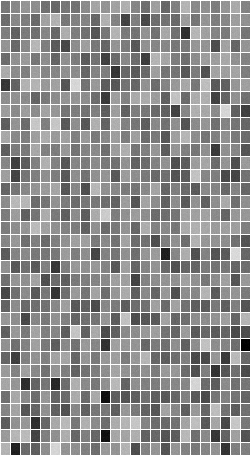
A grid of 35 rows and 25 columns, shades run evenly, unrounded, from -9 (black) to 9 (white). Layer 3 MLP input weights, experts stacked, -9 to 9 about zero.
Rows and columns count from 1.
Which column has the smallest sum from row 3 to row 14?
11
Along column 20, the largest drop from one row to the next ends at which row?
31
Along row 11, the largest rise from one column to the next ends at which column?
18
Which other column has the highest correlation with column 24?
7
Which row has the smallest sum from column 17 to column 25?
26
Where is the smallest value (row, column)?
27, 25
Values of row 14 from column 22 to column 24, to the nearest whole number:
0 -4 -4
